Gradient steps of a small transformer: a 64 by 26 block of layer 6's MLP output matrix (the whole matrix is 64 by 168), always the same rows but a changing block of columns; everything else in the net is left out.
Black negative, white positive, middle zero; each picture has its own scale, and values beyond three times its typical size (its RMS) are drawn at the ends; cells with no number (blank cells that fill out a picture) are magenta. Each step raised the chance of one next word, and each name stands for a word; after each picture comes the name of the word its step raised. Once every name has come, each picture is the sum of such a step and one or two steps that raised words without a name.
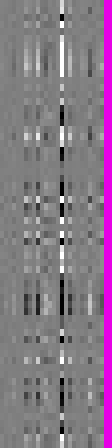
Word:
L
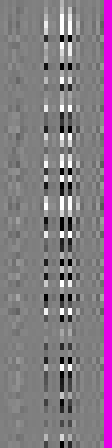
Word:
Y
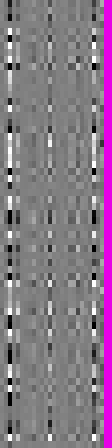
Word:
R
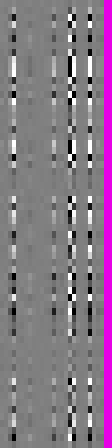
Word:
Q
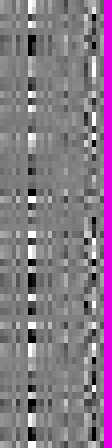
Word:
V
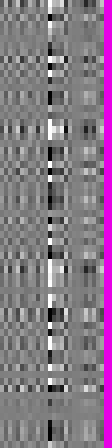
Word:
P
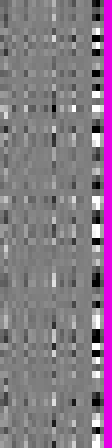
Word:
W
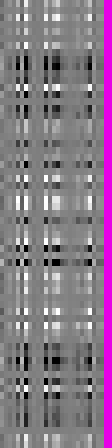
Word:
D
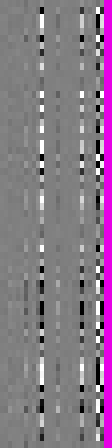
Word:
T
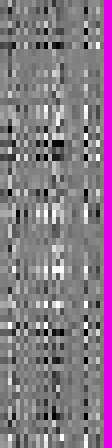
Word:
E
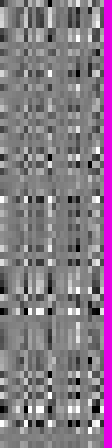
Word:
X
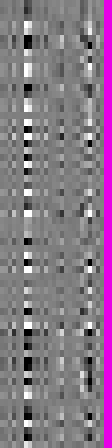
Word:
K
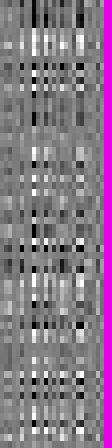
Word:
R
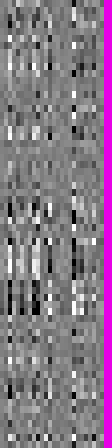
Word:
L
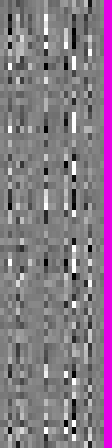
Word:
V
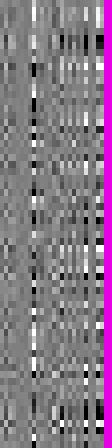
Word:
K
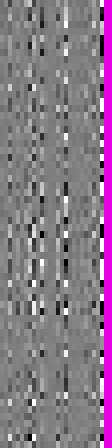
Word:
Y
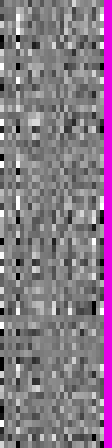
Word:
K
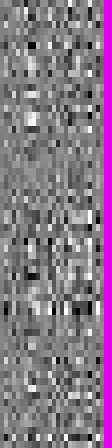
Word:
D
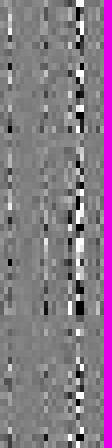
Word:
Y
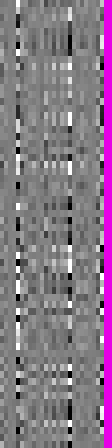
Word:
X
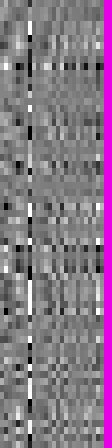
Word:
L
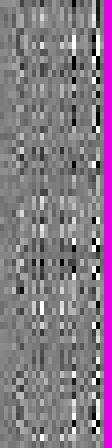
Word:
X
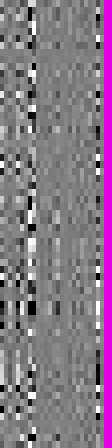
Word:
T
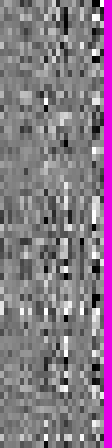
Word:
P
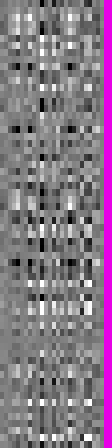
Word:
Y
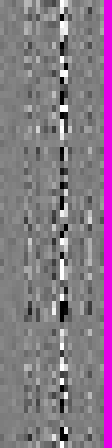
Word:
P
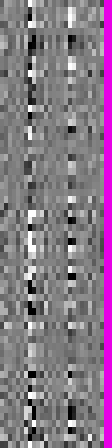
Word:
V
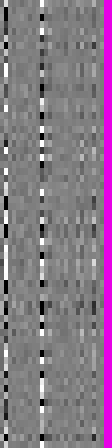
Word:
E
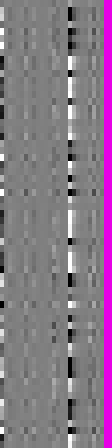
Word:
E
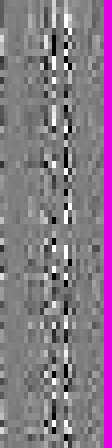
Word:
R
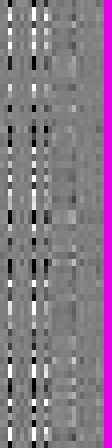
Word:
D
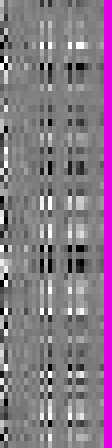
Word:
R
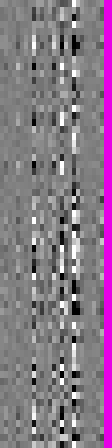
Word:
V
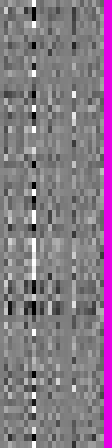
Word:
T
